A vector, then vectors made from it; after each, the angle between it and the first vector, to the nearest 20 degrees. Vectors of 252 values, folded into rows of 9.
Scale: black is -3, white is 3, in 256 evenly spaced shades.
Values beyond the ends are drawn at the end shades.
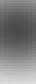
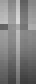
140 degrees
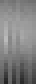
160 degrees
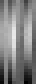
140 degrees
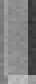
80 degrees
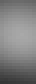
160 degrees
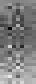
40 degrees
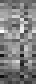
120 degrees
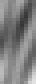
60 degrees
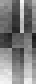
40 degrees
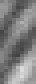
60 degrees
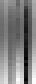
60 degrees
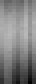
160 degrees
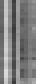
80 degrees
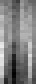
120 degrees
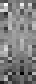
120 degrees
